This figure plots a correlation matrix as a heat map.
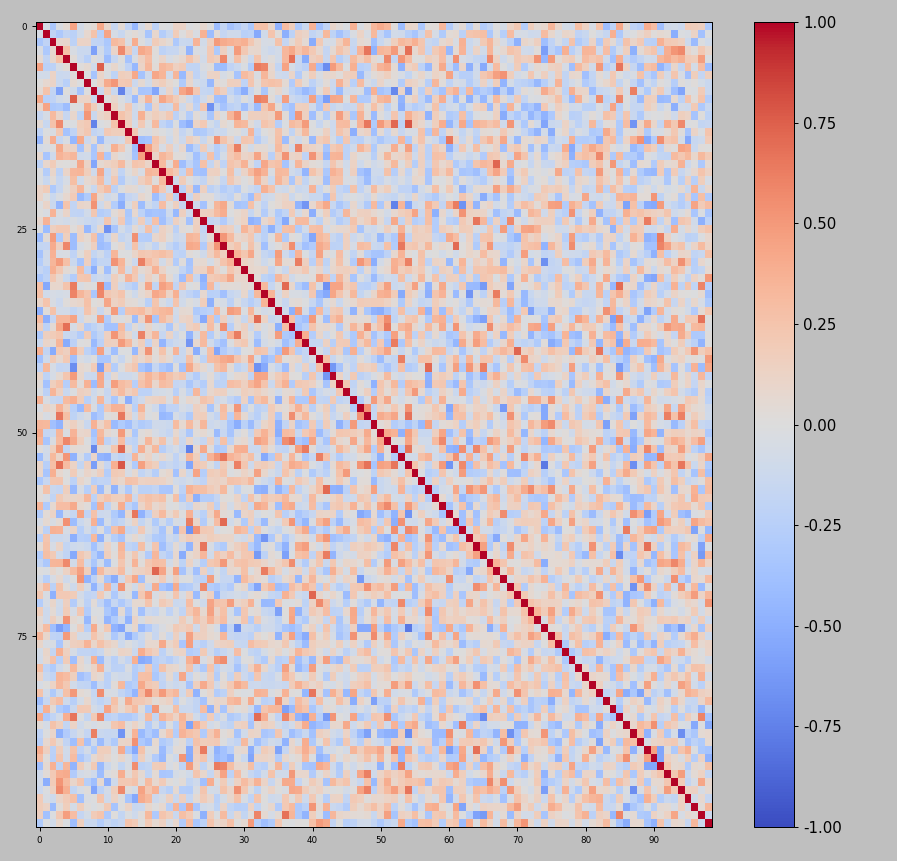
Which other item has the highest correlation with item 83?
35
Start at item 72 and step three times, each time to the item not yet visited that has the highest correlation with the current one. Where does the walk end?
65
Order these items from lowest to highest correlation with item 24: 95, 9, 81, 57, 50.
9, 50, 95, 57, 81
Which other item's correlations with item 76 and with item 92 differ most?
48
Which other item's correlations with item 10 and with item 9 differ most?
32
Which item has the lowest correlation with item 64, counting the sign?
97
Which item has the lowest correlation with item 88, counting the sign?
82
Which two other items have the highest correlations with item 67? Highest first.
17, 33
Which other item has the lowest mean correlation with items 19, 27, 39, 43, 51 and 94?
74
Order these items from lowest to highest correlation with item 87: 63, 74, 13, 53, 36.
36, 13, 53, 63, 74
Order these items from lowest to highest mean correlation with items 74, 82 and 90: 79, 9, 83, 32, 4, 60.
83, 4, 60, 32, 79, 9
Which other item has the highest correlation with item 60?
14
